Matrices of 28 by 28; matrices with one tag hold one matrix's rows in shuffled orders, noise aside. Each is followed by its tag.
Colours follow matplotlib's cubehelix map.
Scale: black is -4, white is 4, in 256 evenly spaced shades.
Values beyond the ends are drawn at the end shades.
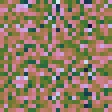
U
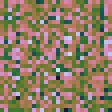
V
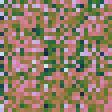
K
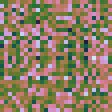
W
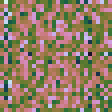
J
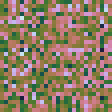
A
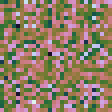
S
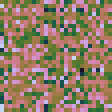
K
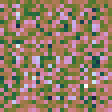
S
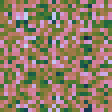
U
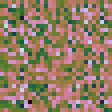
A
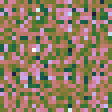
W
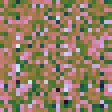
V
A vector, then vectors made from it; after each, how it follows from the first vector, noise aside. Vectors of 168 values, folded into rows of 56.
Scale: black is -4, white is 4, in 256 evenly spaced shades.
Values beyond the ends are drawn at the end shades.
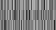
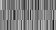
wrapped around.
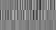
wrapped around, partly zeroed.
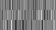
reversed, negated, partly zeroed.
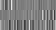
wrapped around, negated, partly zeroed.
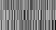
wrapped around.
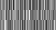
negated.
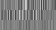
wrapped around, negated, partly zeroed.
